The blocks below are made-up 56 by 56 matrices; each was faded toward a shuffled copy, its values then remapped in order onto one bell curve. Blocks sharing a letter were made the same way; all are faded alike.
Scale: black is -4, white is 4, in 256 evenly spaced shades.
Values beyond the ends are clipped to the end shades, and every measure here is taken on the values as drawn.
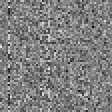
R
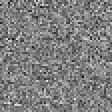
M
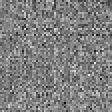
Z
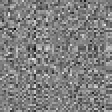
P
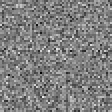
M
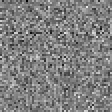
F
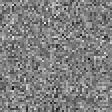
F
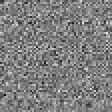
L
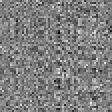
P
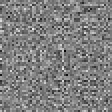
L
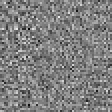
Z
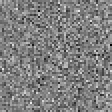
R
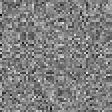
P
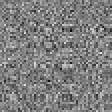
P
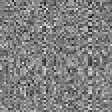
P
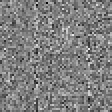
R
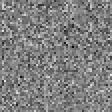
F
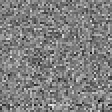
F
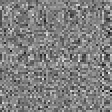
L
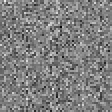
R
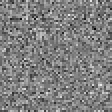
F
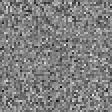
M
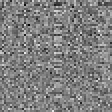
Z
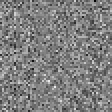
R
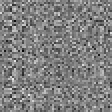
P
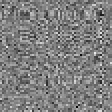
P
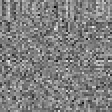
Z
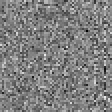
R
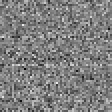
F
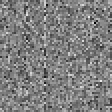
R
